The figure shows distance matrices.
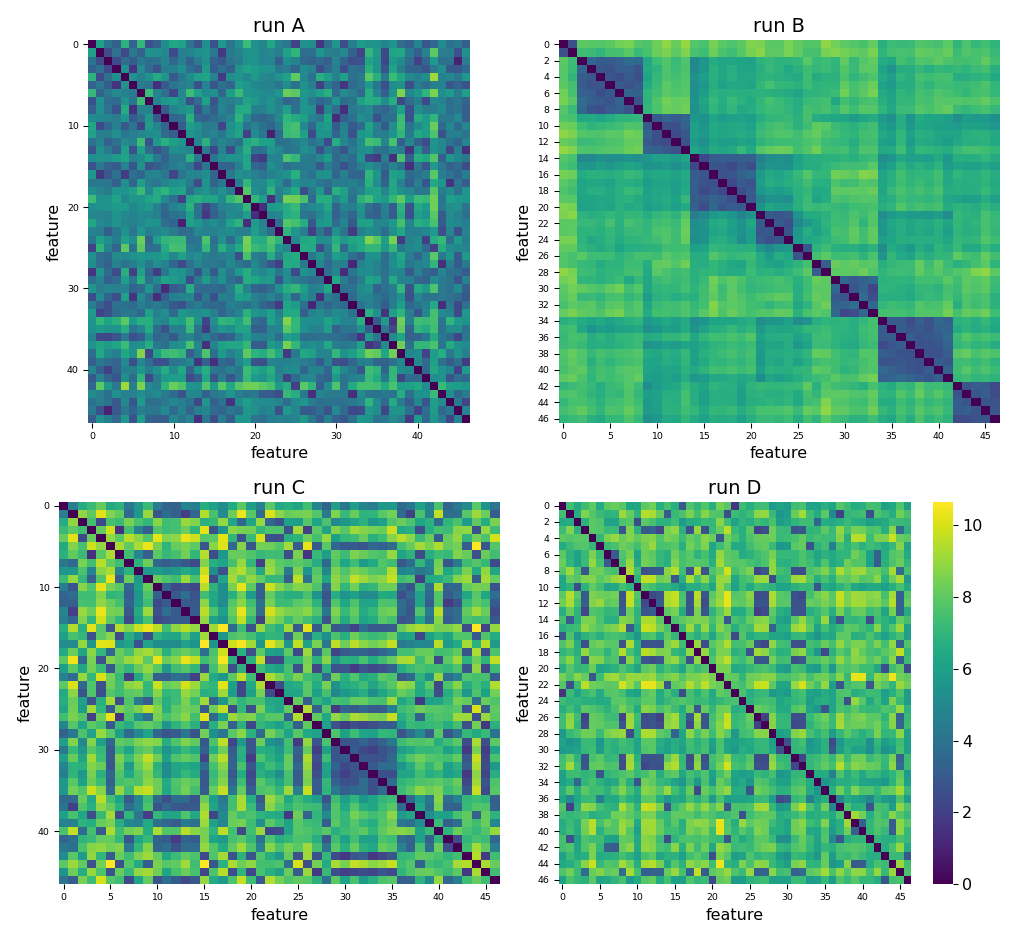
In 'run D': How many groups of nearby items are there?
13
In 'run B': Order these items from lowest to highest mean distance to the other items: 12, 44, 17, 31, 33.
17, 12, 44, 31, 33
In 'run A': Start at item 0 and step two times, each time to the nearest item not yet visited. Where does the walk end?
31
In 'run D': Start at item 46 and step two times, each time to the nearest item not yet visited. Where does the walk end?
43
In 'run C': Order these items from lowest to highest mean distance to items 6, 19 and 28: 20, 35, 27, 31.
27, 20, 31, 35
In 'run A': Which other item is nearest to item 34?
37
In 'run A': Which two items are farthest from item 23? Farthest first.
24, 38
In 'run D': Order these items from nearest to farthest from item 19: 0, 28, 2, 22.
2, 0, 28, 22
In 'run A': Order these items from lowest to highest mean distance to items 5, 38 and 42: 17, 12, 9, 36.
12, 17, 36, 9
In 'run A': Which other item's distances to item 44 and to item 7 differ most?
17
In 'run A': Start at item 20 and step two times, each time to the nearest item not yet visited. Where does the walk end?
14
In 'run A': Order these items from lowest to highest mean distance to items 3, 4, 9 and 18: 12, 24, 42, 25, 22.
12, 22, 24, 25, 42
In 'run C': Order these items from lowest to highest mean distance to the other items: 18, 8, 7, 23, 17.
7, 18, 23, 8, 17
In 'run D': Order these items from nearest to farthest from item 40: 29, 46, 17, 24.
29, 46, 24, 17
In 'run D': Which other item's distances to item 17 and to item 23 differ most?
0
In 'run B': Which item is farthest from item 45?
28
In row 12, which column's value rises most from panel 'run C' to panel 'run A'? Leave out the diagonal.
37
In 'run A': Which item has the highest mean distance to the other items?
42
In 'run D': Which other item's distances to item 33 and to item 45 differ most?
5
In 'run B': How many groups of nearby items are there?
10
